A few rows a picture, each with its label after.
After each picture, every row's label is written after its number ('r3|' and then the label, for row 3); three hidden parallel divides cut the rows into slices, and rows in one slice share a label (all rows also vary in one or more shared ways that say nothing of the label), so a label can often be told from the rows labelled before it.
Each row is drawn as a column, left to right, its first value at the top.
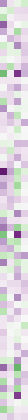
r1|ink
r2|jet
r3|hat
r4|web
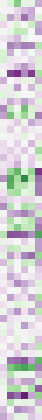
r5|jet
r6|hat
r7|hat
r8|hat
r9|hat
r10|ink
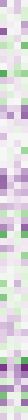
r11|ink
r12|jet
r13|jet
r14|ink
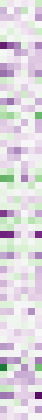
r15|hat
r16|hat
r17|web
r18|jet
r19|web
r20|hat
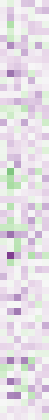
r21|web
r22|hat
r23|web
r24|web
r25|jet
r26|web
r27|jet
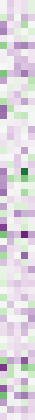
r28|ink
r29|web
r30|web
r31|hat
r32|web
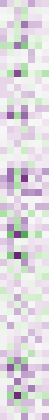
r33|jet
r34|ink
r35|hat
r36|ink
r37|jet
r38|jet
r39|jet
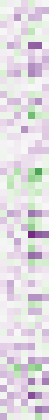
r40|jet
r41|web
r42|web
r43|jet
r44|hat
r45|hat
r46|web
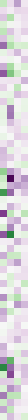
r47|hat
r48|ink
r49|jet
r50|jet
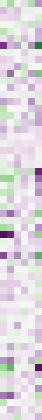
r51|hat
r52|hat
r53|web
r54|jet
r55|web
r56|ink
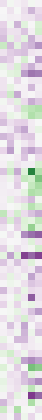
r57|jet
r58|web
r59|jet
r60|web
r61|hat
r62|hat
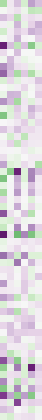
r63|hat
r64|web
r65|ink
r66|web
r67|ink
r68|jet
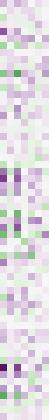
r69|ink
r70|web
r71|ink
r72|web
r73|jet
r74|jet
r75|web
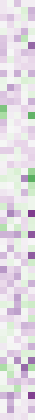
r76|web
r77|web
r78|web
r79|jet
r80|hat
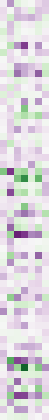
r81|web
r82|ink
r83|hat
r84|hat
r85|web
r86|hat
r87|jet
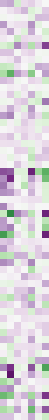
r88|ink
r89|ink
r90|web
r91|web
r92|ink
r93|web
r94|hat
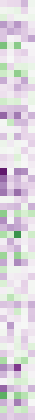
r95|ink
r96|jet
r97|ink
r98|jet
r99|jet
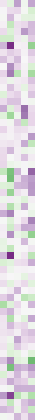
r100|web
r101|hat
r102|jet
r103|jet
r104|ink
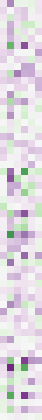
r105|web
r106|ink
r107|web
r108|hat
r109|web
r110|web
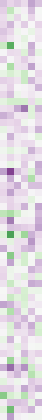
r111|jet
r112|ink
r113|jet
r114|jet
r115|web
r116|jet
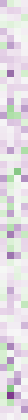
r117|jet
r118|hat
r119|web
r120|jet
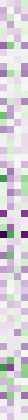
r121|hat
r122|ink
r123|jet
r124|hat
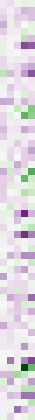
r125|jet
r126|web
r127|web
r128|hat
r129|hat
